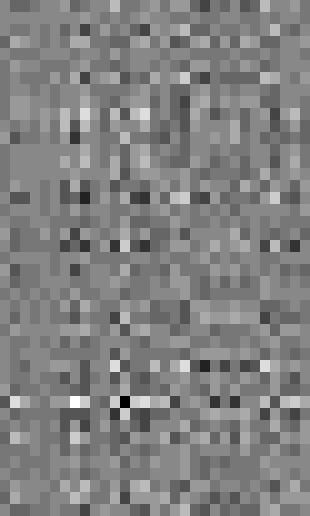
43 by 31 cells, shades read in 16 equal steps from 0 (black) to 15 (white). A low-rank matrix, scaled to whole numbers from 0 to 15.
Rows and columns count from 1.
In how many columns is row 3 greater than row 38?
8
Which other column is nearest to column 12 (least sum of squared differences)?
27
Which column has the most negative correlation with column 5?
31
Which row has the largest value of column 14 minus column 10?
34
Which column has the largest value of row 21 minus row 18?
13
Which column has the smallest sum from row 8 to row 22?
19
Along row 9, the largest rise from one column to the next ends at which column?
20
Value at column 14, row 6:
8
